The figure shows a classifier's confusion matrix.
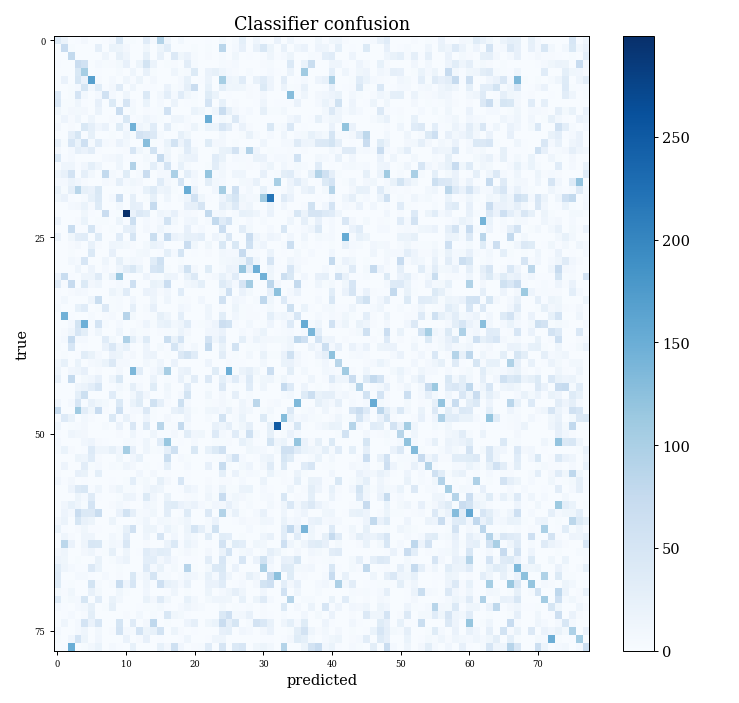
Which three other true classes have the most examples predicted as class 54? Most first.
37, 44, 64
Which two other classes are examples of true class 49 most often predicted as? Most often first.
32, 51
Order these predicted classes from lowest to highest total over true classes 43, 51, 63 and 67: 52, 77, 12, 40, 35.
12, 77, 52, 35, 40
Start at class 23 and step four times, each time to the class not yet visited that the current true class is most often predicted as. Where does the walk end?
57
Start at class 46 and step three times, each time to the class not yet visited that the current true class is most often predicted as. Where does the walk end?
24
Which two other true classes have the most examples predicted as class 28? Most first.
31, 14
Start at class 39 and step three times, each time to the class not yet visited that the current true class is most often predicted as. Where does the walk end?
26
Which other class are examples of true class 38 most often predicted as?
10
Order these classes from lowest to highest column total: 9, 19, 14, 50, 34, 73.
50, 14, 9, 19, 34, 73
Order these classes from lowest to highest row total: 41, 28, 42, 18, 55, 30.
55, 41, 28, 42, 18, 30
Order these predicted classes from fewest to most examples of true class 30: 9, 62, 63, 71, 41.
71, 62, 63, 41, 9
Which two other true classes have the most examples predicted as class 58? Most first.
60, 40
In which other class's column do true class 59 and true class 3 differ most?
73
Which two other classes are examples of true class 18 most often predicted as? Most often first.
76, 32
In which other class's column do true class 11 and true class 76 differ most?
72
